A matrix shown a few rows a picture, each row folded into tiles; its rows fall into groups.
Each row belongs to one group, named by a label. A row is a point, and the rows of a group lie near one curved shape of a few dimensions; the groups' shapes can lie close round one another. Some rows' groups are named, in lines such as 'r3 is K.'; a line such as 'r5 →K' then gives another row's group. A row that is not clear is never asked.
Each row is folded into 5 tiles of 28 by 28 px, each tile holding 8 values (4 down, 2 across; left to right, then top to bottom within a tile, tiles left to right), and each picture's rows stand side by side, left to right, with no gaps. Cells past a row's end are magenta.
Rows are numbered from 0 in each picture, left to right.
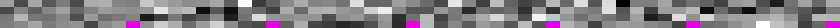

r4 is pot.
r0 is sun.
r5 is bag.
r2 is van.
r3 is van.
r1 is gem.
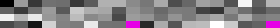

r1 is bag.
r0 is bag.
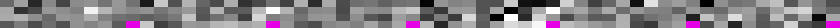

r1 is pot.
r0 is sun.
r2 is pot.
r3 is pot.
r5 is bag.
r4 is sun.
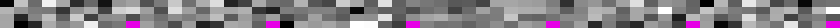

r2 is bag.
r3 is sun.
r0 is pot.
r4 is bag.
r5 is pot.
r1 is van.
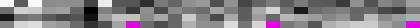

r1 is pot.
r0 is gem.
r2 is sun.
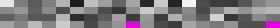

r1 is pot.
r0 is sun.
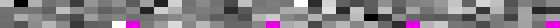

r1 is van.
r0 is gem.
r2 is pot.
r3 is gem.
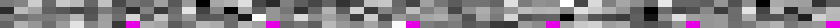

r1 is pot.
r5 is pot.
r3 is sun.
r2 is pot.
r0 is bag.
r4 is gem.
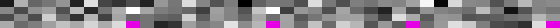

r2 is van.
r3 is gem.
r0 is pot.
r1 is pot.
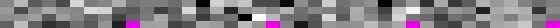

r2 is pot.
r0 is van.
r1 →pot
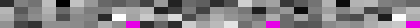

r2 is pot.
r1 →bag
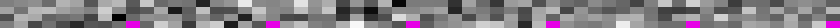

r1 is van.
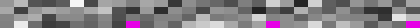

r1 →sun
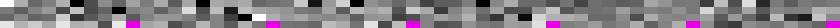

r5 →pot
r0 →sun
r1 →pot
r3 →pot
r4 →sun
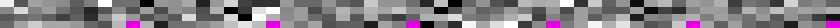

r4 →sun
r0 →gem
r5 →sun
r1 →pot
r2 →sun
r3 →bag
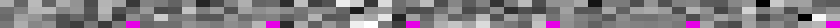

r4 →sun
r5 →pot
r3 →sun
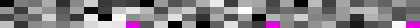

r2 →gem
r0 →pot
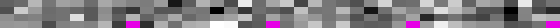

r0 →bag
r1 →bag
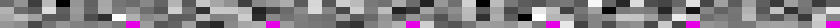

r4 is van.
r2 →gem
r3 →pot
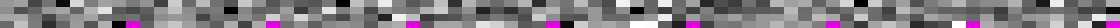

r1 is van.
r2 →pot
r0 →van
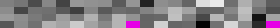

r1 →bag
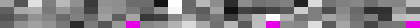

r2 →van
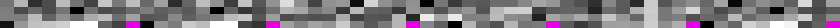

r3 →bag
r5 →bag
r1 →bag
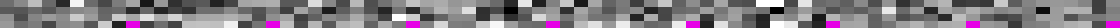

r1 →bag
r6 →pot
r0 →van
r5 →bag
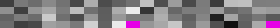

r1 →sun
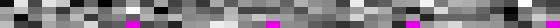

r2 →van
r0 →pot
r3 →gem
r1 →sun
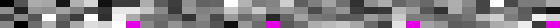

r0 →pot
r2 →gem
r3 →van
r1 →sun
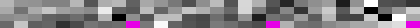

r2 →pot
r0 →van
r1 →van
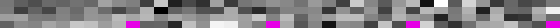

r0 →sun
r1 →sun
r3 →pot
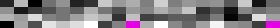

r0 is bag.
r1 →gem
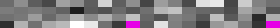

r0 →bag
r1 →bag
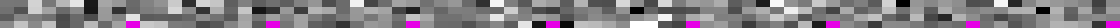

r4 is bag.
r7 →gem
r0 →van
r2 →van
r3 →van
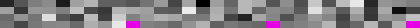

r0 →pot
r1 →pot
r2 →van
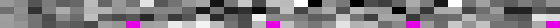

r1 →sun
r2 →sun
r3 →van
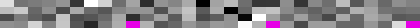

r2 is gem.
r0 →sun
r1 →pot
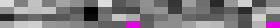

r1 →gem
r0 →gem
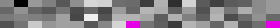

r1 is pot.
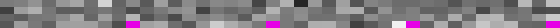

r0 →bag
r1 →gem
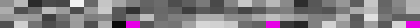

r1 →bag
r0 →van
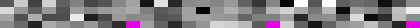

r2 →pot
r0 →pot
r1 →gem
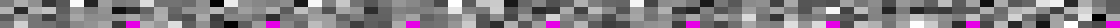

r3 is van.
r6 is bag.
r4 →van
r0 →van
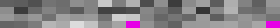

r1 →gem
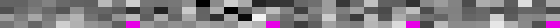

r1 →pot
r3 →bag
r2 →pot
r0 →bag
